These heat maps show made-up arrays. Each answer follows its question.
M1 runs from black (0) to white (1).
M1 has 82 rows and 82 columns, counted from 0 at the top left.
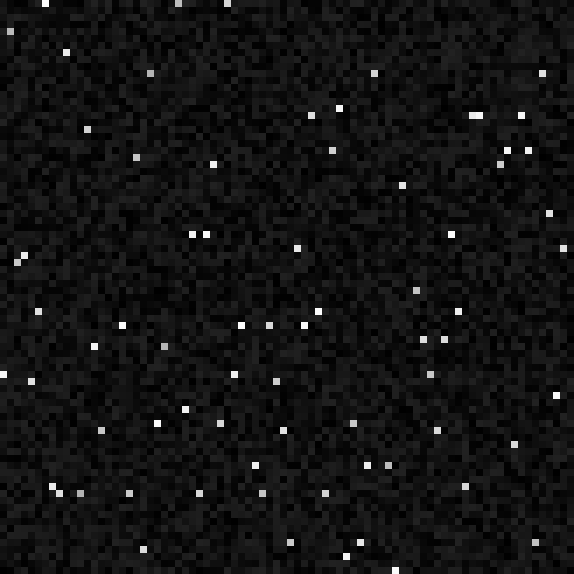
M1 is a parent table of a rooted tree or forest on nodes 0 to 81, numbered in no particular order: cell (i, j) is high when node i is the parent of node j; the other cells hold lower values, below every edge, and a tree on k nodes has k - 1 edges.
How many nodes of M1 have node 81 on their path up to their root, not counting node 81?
9
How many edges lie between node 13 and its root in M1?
4
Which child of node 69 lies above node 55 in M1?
66
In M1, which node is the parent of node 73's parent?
48
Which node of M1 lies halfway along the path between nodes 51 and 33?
10
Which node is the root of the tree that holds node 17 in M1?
70
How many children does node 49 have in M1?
2
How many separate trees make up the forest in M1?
10
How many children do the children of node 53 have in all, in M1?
9
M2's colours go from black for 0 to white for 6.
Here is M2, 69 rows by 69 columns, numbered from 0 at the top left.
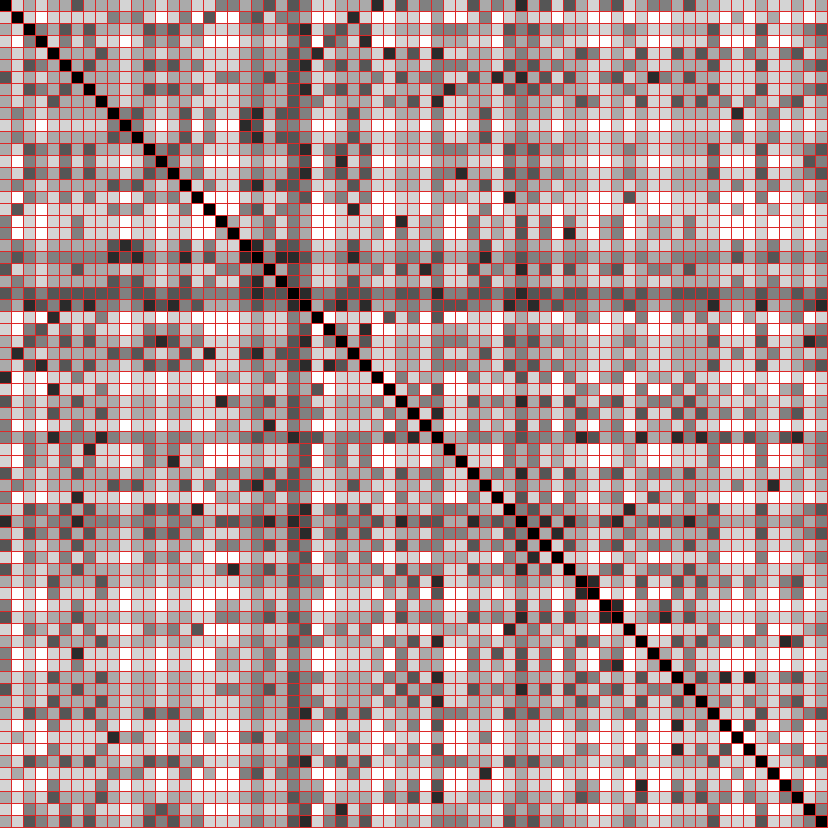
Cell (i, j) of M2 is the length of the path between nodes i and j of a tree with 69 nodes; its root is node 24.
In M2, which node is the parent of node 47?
43
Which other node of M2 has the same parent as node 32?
26
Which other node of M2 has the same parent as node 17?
1
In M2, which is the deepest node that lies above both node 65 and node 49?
36
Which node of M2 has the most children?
25
